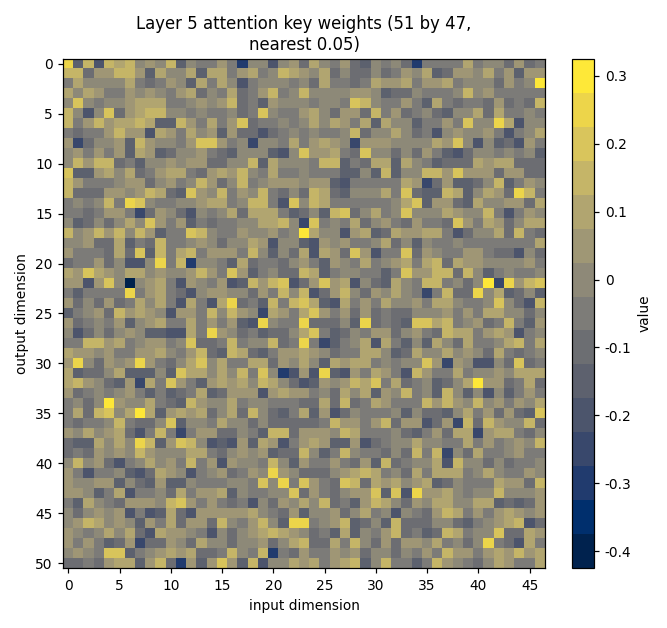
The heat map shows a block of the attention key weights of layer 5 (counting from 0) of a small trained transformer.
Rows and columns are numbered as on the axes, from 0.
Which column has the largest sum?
23
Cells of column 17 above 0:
16
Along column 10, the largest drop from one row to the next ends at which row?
33
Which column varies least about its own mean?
3
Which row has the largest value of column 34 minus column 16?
43
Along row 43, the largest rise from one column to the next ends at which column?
34
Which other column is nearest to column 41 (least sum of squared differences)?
45
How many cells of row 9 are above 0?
12
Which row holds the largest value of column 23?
17
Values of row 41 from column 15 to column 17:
0.05 -0.1 -0.05
